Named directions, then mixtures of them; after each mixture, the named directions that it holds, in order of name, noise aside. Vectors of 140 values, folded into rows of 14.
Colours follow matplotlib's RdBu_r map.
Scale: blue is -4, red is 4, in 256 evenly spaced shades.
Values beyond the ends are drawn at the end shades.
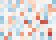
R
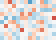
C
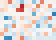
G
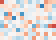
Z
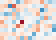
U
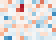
G.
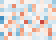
C, R.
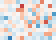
G, R.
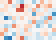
G.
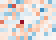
U.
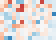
G, U.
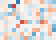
R, U.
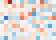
C, G.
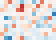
G.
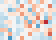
G, R.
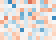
C.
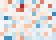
G.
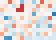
G.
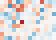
G, U.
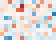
G.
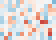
R.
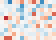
C, G.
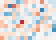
U.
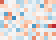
Z.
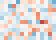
R, U.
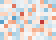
C, R.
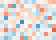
G, U.
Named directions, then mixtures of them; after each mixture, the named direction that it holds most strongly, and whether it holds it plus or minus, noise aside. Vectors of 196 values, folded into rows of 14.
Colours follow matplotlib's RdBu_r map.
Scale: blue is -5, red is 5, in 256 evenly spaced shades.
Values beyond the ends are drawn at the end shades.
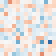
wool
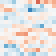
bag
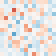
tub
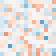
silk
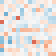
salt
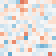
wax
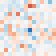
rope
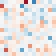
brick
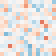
silk, minus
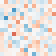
tub, minus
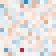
brick, minus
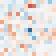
rope, plus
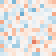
salt, plus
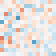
salt, minus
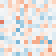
wool, plus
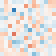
tub, minus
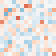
silk, minus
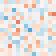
tub, minus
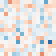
wool, plus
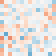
salt, minus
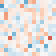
brick, minus
